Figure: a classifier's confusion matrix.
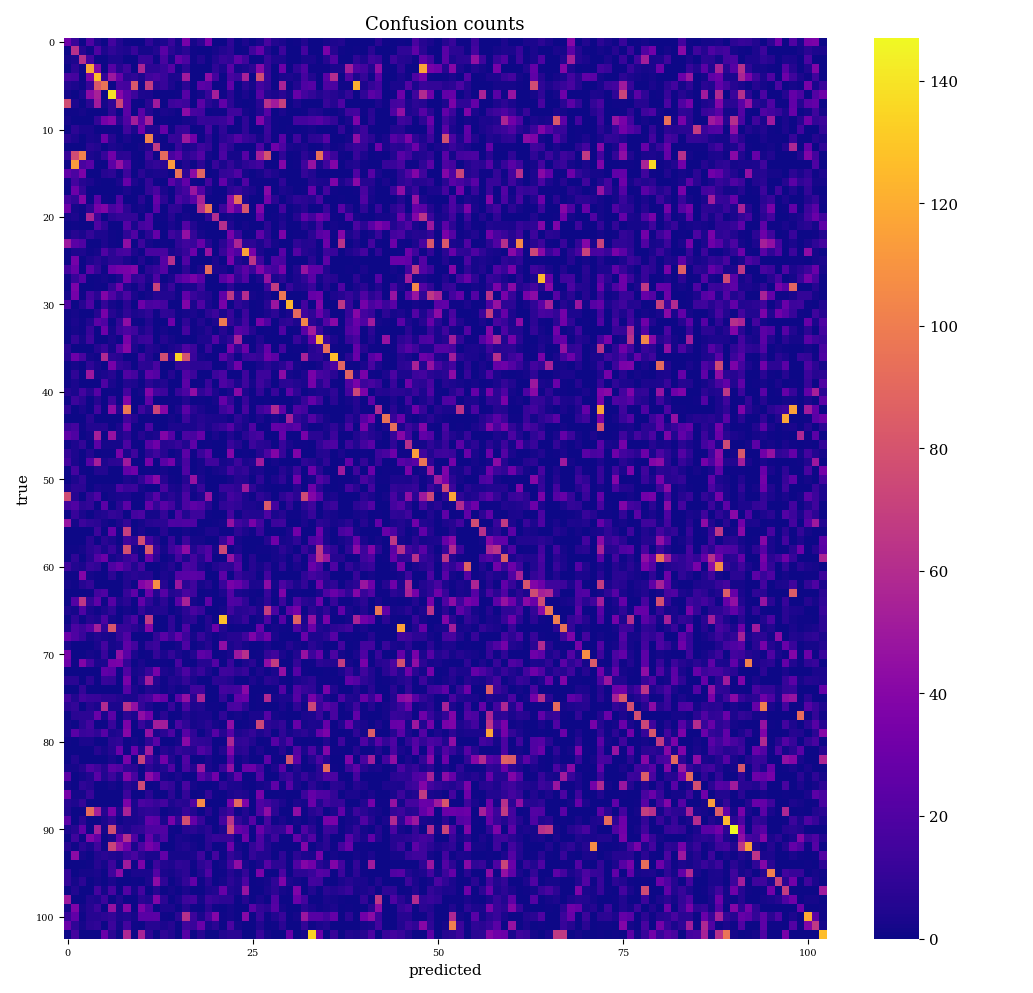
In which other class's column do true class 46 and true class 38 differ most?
89
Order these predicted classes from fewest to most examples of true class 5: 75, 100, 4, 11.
100, 75, 11, 4
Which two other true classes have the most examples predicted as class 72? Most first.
42, 44
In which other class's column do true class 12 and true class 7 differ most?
0
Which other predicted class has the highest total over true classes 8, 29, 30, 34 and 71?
78
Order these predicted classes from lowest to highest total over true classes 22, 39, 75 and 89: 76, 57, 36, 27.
76, 36, 57, 27
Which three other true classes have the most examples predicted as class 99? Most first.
77, 45, 91
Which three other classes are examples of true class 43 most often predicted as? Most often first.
97, 30, 82
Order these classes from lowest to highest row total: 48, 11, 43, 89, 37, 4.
43, 11, 48, 37, 89, 4
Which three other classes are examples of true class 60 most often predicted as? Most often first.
88, 54, 87
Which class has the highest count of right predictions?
90
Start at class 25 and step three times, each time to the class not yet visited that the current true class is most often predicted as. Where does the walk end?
57
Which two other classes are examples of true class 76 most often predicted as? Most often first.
94, 66
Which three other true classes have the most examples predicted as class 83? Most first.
26, 13, 93
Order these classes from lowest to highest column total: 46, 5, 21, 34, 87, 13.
5, 13, 21, 46, 34, 87
